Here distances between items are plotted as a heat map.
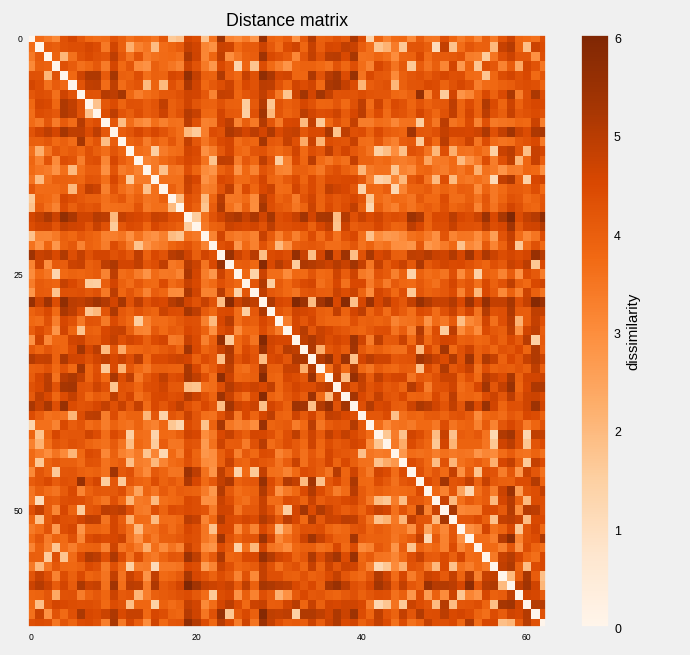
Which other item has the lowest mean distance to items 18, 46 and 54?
25
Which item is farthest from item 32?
28
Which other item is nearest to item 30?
13
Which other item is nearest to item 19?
20
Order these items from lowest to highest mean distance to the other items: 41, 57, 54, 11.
54, 41, 11, 57
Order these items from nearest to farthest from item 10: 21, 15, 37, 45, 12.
37, 21, 45, 12, 15
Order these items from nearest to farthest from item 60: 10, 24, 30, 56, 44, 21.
56, 21, 44, 30, 10, 24
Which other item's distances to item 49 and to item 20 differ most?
1
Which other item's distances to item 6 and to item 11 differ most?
47
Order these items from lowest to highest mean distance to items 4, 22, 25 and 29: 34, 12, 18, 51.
12, 18, 51, 34
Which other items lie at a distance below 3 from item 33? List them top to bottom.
9, 11, 35, 47
